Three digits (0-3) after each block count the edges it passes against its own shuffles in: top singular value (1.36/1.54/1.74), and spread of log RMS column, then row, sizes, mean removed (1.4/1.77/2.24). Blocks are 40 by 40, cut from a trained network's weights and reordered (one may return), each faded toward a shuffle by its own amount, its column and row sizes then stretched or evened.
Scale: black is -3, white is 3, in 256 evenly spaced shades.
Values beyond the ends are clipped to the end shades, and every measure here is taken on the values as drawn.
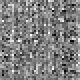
2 1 2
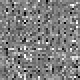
0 3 1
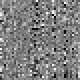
0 3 0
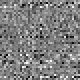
2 2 3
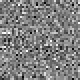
1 1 1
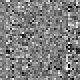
1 3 0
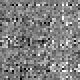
1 1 3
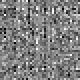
1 2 2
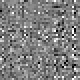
1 3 2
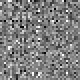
0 2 1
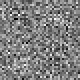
3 1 1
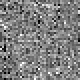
0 2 0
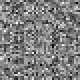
3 1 0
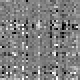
2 3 3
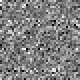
2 1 2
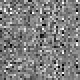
0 3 1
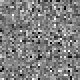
0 2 2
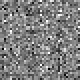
0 2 0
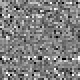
0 0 3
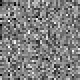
2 3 0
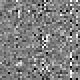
1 3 1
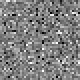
0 1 2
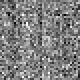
1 0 1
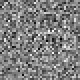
1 0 0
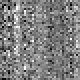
2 3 0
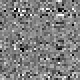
2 2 3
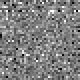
0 0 2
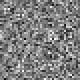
2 1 0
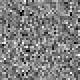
0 1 0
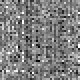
2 2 1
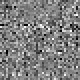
0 1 2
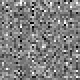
1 3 1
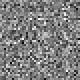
1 1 0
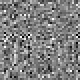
3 3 1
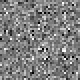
0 2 1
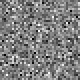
0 0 1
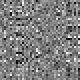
3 3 2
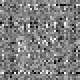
1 0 3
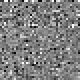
0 1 3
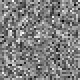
2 2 0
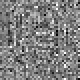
1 2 0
